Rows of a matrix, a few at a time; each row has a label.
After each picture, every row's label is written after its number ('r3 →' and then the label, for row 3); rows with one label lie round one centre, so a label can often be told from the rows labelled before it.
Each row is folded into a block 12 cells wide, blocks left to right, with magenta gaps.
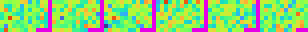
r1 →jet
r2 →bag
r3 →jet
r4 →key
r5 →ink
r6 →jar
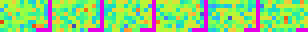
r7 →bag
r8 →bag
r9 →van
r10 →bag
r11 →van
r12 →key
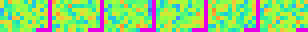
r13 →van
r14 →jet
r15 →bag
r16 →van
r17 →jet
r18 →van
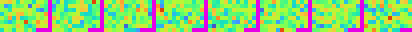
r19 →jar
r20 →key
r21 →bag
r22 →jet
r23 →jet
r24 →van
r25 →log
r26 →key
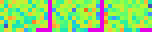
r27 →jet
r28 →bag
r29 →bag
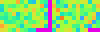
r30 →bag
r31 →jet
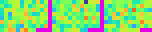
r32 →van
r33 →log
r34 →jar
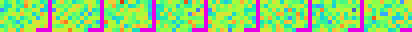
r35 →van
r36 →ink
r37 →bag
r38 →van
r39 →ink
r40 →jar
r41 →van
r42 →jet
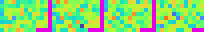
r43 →jar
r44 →jar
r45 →key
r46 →jet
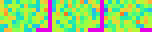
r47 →jet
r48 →key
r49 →ink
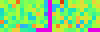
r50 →bag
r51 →key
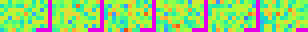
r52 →van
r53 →van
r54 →van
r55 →log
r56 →van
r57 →jar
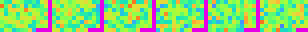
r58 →log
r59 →ink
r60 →key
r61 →jar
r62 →jar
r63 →bag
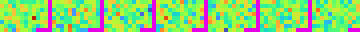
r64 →log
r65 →bag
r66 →ink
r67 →jet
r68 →van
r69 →jar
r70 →jet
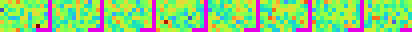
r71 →bag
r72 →jet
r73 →log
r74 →ink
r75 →key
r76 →log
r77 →bag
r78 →jet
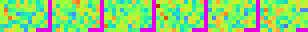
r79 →jet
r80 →jet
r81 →key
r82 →jet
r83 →ink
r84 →ink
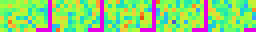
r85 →ink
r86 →jet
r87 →jar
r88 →van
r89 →jet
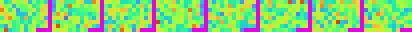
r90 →jet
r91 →key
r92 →jar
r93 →bag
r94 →log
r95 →key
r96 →key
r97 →ink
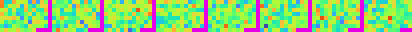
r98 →jet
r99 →jet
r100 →jet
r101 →jar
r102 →jar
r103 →jet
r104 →jet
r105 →key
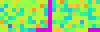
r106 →bag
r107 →key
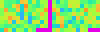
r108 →jet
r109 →jet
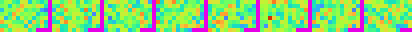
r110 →ink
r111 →log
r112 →jar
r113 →bag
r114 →ink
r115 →jet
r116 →van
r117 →log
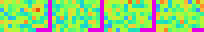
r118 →bag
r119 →jar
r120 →jet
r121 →key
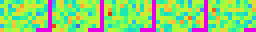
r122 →ink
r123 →key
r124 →jet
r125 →log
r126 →jet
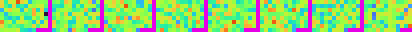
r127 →bag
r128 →van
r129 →log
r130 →log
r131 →jar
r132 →log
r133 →van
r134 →van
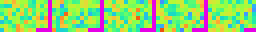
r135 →jar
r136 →ink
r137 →log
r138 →jet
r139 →ink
